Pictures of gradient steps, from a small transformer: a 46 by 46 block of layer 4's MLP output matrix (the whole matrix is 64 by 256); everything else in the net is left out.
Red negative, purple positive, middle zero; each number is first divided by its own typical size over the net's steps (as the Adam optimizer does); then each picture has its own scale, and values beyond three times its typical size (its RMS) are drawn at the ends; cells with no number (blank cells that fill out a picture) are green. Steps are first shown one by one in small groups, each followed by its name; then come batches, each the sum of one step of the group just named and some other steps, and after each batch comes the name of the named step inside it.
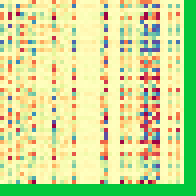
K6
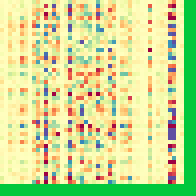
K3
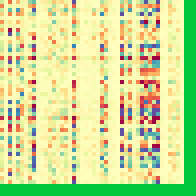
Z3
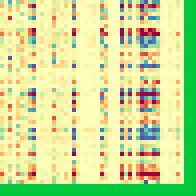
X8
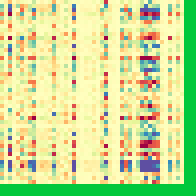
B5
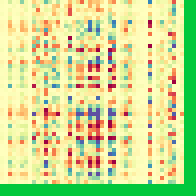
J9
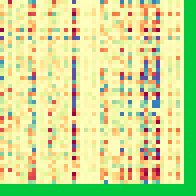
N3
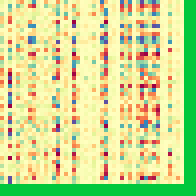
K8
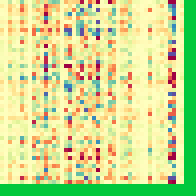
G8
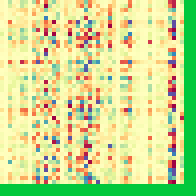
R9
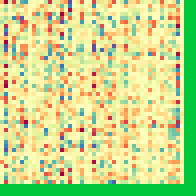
K3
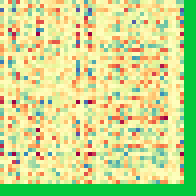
Z3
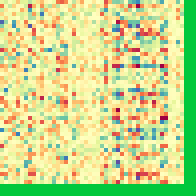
X8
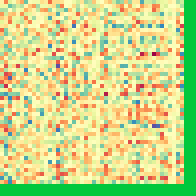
K8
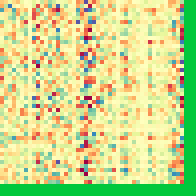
R9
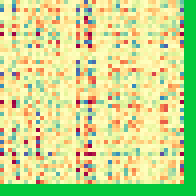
R9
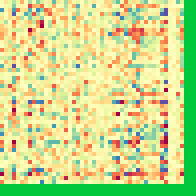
X8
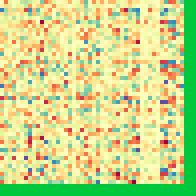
R9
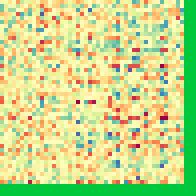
K6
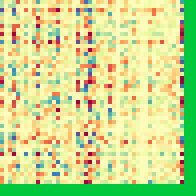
J9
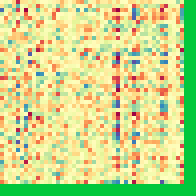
K6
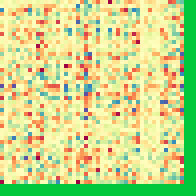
G8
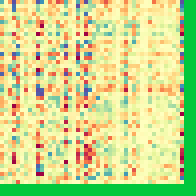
J9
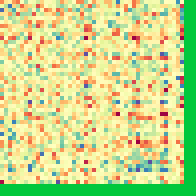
B5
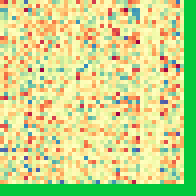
R9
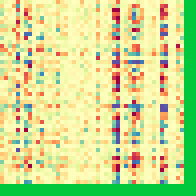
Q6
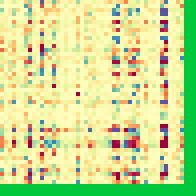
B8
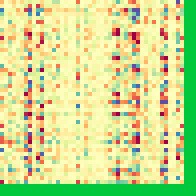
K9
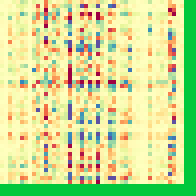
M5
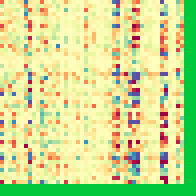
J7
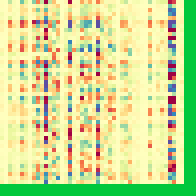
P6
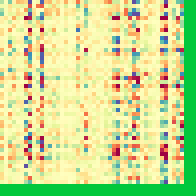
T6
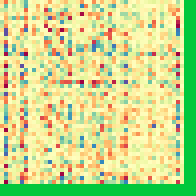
M5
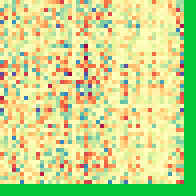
M5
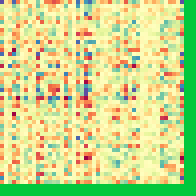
P6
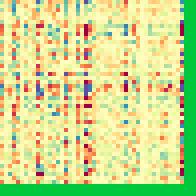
J7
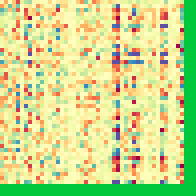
Q6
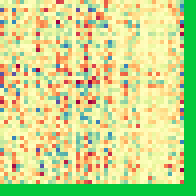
M5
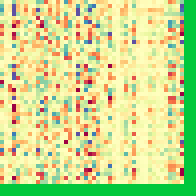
P6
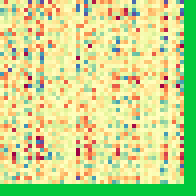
T6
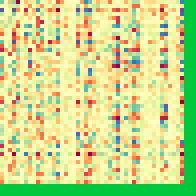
Q6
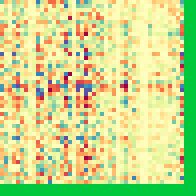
M5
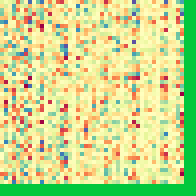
T6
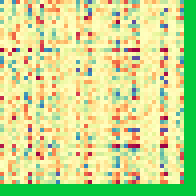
B8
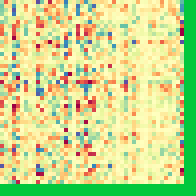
M5
